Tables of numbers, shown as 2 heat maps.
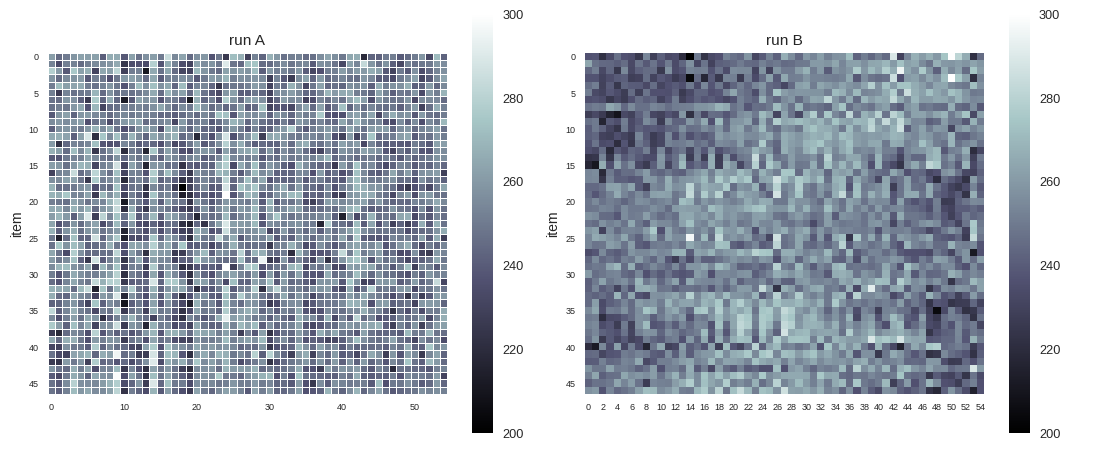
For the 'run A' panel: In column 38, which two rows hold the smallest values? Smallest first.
28, 39
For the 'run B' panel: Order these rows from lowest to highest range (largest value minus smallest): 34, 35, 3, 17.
34, 17, 35, 3
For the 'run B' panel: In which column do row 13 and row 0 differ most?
50
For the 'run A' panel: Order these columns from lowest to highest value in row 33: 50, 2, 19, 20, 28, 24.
19, 2, 50, 20, 28, 24
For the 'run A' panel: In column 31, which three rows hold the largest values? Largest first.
32, 22, 11
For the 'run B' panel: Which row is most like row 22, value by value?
20
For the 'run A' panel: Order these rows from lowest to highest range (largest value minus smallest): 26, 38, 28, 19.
26, 38, 28, 19
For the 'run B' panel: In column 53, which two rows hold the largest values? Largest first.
43, 25
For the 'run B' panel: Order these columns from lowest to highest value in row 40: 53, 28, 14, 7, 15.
53, 7, 14, 15, 28
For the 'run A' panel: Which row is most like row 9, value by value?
3
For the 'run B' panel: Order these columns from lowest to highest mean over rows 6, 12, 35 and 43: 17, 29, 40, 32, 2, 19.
2, 17, 19, 40, 29, 32
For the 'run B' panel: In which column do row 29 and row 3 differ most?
14
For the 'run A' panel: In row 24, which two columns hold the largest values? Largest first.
24, 42
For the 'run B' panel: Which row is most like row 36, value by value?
41
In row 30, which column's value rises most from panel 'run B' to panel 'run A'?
9
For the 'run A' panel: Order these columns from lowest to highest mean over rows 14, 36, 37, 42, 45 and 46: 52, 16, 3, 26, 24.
52, 26, 16, 3, 24
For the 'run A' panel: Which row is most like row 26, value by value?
4
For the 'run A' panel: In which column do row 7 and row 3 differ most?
20
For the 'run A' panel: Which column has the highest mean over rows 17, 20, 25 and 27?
9
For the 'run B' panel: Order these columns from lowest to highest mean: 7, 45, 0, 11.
0, 7, 11, 45
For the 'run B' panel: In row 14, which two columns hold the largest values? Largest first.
23, 33
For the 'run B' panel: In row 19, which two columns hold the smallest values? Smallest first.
52, 50
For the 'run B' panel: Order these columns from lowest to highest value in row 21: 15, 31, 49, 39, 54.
49, 54, 39, 31, 15
